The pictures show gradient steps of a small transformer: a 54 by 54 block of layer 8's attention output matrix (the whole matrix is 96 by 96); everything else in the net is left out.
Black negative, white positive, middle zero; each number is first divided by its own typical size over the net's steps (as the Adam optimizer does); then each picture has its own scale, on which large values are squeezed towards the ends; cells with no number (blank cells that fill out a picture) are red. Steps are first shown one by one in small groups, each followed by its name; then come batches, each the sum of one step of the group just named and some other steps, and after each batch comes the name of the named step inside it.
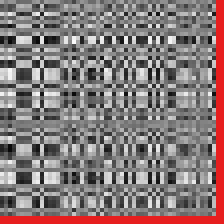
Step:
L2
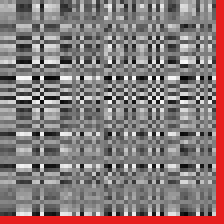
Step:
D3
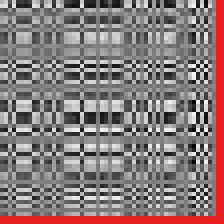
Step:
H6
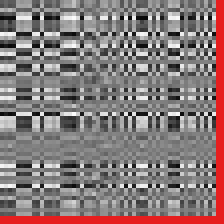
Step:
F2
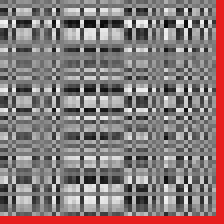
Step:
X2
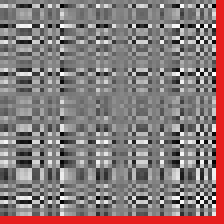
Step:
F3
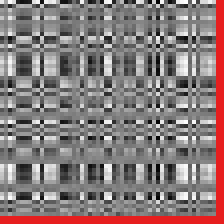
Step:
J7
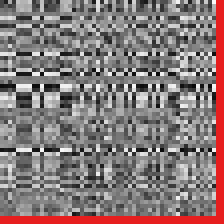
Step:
J7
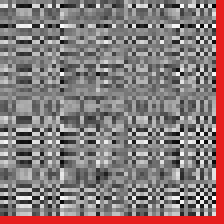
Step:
F3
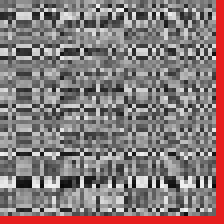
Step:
X2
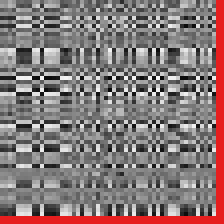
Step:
D3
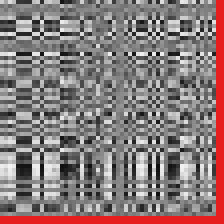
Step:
J7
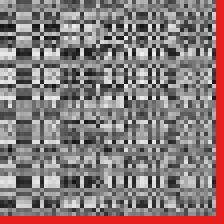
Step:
L2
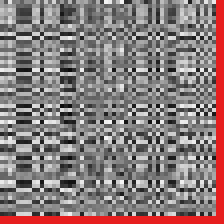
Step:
J7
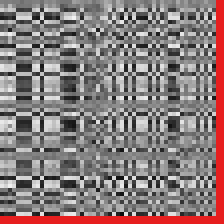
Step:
F2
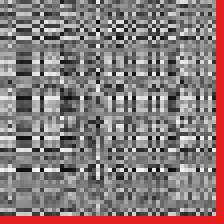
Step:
J7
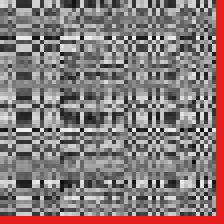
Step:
H6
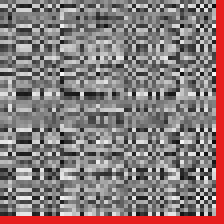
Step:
F3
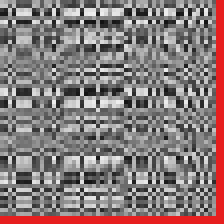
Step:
X2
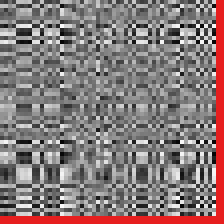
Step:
F3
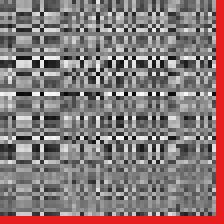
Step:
L2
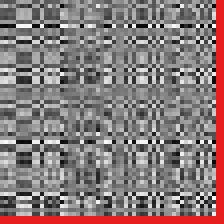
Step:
F3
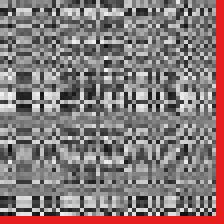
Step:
L2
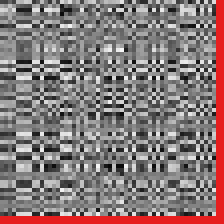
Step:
D3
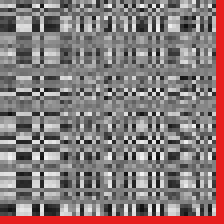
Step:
D3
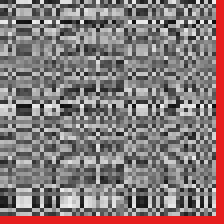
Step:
X2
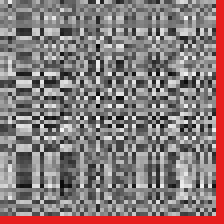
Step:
J7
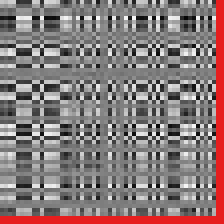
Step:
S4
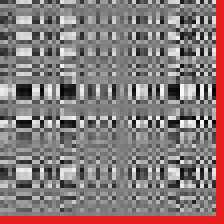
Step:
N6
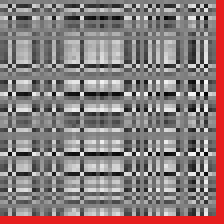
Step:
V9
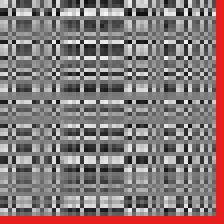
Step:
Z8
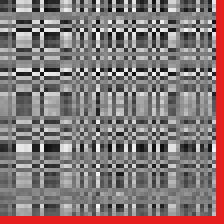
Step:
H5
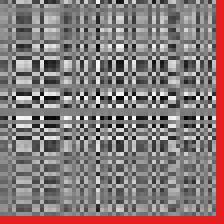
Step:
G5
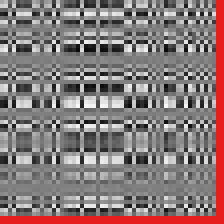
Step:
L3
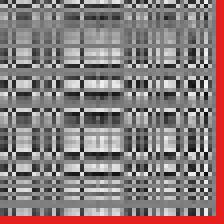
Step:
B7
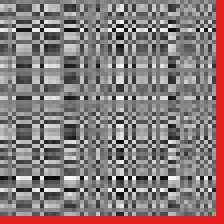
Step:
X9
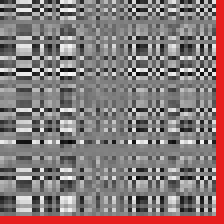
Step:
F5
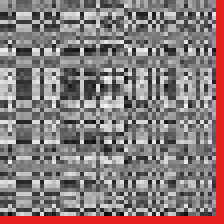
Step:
L3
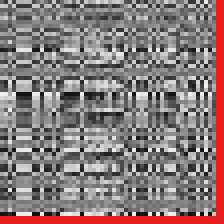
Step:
B7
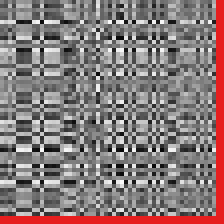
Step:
H5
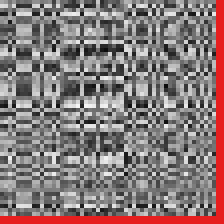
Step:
L3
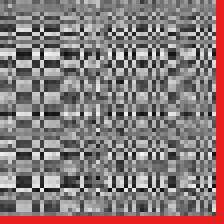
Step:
S4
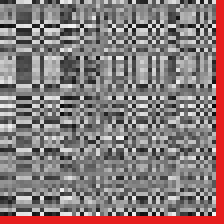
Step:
X9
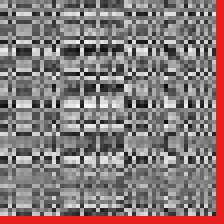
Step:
L3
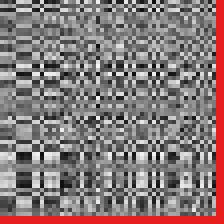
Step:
G5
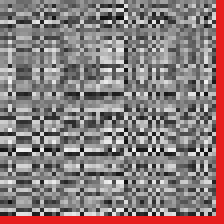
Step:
V9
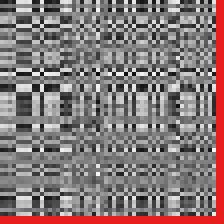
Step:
H5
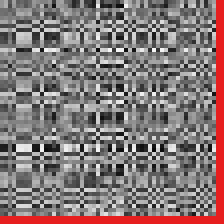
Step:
H5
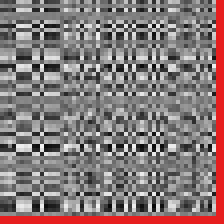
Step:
H5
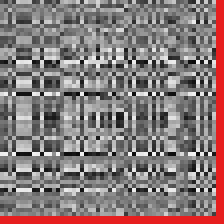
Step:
G5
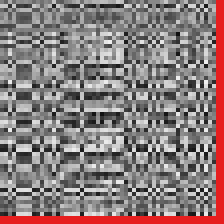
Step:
B7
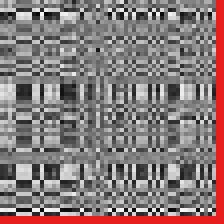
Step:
N6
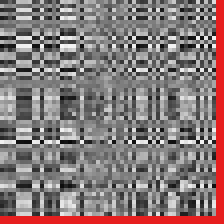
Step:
F5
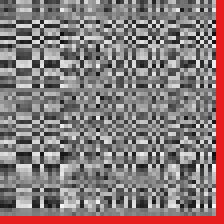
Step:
G5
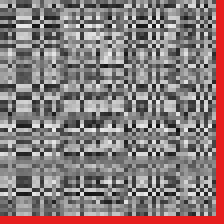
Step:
S4
